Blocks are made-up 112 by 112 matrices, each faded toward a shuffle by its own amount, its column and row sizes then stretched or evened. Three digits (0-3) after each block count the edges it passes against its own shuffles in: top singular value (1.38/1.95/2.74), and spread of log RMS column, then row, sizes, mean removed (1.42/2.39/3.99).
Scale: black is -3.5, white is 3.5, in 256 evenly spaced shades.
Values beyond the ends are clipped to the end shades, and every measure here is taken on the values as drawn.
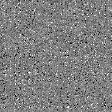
0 2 1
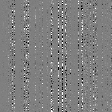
2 3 0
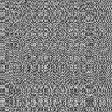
3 1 2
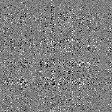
1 2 2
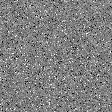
0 0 0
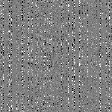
1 3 1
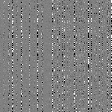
3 3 1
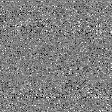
1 0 2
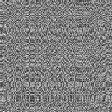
3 1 1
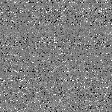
0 0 2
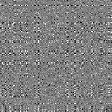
3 2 2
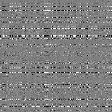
3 1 3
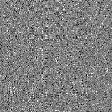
2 1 0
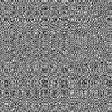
3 0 2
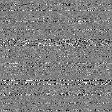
1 1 3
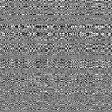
3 1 3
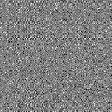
3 1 1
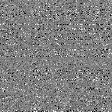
1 1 2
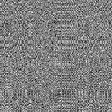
3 1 1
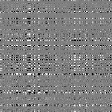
3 2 3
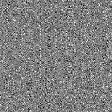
2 1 0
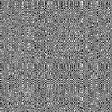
3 2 1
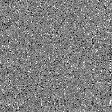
1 1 0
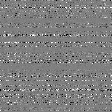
1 1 3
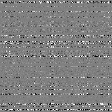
2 1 3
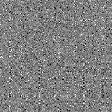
2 1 0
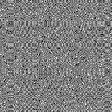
3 0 0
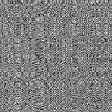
3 1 0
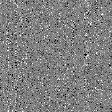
1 2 0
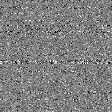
1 0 2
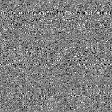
2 0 2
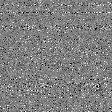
1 0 2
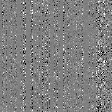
1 3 1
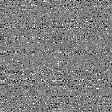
2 0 2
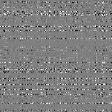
2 2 3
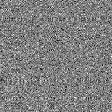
2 0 1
